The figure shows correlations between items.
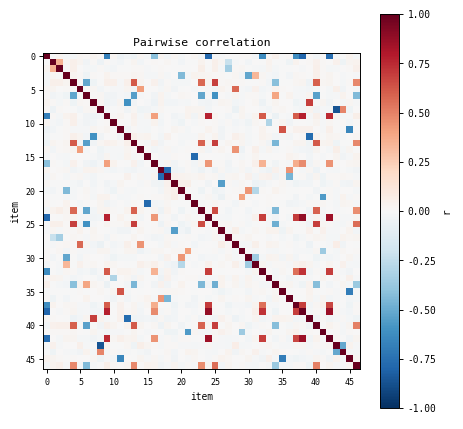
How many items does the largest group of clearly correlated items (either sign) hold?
8
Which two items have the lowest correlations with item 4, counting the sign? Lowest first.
6, 34
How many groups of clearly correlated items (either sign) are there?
13
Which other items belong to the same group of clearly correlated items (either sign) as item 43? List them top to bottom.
8, 44
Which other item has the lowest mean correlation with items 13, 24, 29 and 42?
0
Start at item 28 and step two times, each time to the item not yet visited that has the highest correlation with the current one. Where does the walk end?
14
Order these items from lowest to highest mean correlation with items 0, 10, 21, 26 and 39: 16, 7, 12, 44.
12, 16, 44, 7
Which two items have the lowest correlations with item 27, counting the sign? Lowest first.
2, 1
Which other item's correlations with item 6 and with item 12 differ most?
39
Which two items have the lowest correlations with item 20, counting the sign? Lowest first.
3, 31
